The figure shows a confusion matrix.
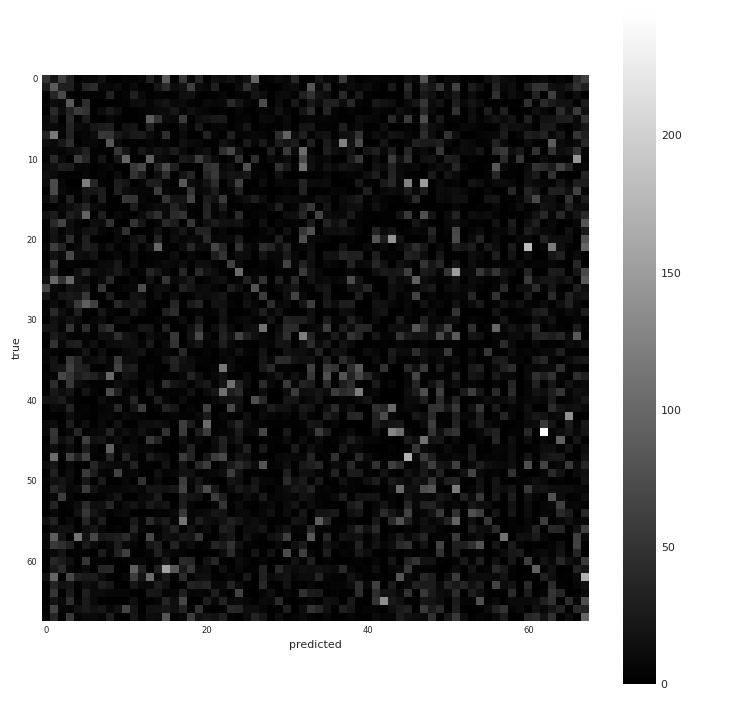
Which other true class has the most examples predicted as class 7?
26
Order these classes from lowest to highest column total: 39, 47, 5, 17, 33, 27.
27, 39, 33, 17, 5, 47
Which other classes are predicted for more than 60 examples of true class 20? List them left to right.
32, 41, 43, 51, 67
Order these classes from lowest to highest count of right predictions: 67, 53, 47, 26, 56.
53, 56, 47, 26, 67
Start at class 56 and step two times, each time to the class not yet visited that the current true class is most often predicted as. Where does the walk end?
15
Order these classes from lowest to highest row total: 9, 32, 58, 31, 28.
28, 58, 9, 31, 32
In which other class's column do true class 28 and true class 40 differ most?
5
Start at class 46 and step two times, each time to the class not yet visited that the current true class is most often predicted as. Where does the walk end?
37
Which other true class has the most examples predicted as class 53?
54
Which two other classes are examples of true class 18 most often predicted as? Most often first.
67, 2
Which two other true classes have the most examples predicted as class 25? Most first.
11, 1
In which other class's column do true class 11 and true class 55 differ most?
17
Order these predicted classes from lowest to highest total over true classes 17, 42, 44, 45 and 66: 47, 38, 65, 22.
22, 38, 65, 47
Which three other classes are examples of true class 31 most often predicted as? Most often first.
27, 56, 46
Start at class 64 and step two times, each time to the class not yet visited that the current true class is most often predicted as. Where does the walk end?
51
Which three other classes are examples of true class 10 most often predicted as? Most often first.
66, 13, 32
